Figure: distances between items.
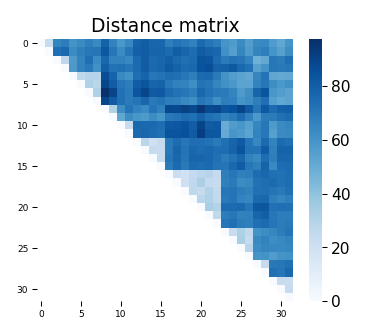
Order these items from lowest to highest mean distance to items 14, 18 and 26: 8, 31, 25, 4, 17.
17, 25, 4, 31, 8
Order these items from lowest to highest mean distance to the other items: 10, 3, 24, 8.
24, 10, 3, 8
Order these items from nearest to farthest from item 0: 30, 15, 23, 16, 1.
1, 30, 23, 16, 15
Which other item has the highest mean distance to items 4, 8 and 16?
28
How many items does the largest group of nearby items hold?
7
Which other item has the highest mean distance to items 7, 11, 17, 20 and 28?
8
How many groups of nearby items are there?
10
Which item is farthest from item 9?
6
